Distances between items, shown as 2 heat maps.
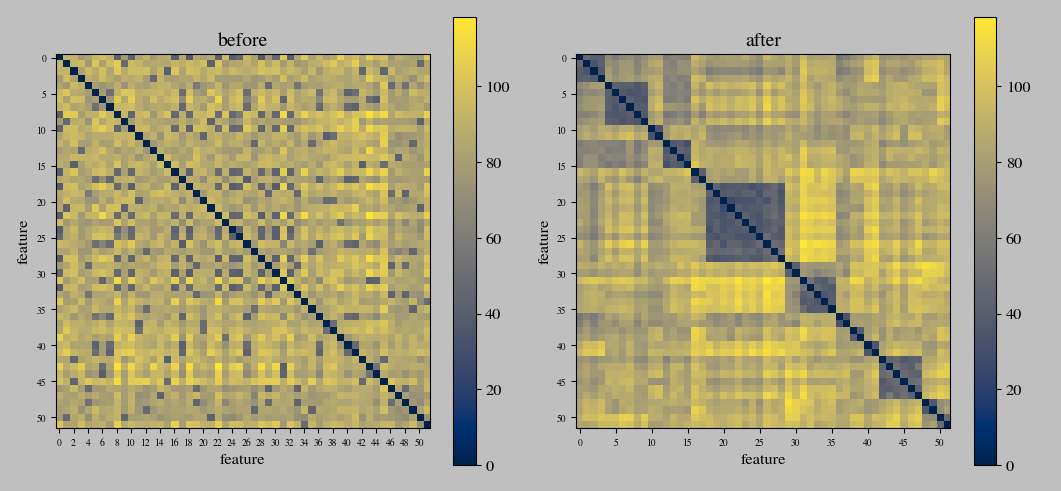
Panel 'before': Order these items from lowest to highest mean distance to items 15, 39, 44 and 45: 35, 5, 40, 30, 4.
40, 5, 4, 35, 30
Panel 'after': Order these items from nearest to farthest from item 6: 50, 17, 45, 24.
17, 45, 24, 50
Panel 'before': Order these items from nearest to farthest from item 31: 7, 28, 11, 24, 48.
7, 48, 11, 24, 28
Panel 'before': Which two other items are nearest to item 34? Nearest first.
51, 50
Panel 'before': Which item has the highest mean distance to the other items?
45
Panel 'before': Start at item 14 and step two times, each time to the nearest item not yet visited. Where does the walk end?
27
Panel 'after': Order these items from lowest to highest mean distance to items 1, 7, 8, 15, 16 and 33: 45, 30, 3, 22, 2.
2, 3, 30, 45, 22
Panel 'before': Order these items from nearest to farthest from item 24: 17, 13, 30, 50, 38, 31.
30, 50, 13, 17, 38, 31
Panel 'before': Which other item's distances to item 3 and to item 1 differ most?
21
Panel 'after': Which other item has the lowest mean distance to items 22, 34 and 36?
37
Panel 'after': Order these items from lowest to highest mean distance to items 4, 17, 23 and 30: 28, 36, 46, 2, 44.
2, 28, 36, 46, 44
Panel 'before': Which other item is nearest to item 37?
11
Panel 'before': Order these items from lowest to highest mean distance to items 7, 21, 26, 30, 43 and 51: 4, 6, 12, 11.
6, 4, 12, 11
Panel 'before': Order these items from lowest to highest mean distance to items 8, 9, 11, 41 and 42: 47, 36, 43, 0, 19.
0, 36, 47, 19, 43
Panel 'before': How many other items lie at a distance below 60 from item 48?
5
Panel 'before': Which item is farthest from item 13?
43
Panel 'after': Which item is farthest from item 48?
29
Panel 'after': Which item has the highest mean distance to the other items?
31
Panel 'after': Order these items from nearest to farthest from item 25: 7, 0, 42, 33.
0, 42, 7, 33
